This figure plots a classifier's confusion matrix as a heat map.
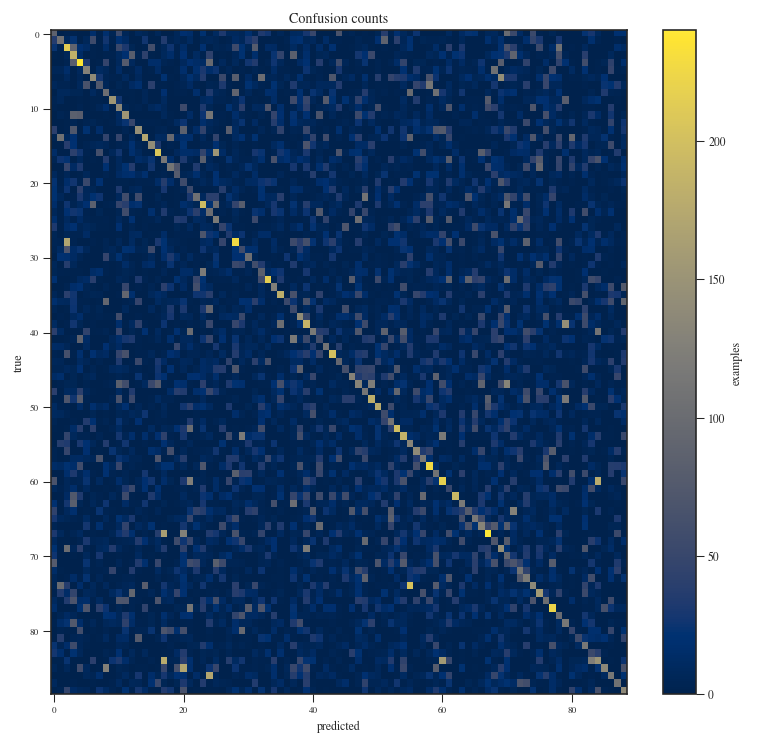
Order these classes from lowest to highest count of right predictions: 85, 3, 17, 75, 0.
0, 17, 85, 75, 3
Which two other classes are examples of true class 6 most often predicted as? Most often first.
69, 32
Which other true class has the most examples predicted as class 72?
25
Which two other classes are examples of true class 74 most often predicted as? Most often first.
55, 1
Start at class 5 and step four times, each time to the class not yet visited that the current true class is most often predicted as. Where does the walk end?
21
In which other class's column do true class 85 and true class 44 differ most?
20
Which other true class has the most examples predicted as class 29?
54
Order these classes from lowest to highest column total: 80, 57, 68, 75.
80, 57, 68, 75
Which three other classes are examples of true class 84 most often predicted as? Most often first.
17, 60, 83
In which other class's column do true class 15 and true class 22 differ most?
48
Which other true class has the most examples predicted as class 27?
13
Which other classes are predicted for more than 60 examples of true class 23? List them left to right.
6, 25, 29, 70
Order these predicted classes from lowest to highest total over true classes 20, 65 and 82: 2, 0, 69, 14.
14, 2, 0, 69
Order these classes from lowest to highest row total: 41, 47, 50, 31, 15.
31, 15, 50, 41, 47
